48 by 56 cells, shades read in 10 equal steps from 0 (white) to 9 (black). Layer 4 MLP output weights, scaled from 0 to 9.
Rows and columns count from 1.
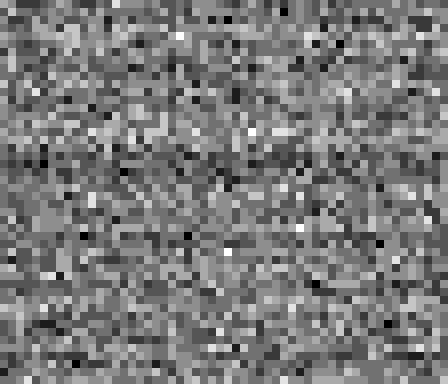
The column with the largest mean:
4
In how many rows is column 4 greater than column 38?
27
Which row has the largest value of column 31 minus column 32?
17
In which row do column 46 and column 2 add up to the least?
2
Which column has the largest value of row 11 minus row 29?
38
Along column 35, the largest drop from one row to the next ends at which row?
34
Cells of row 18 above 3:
33
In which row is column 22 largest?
9
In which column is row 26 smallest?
12
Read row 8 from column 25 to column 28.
5 3 5 5
